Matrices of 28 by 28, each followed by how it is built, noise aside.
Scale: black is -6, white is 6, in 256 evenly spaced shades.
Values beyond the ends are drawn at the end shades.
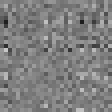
low rank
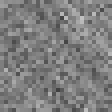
Toeplitz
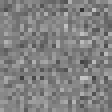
low rank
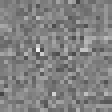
low rank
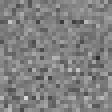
uneven rows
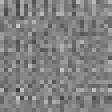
low rank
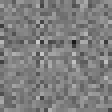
low rank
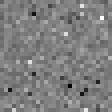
sparse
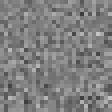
low rank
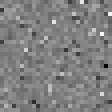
sparse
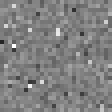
sparse
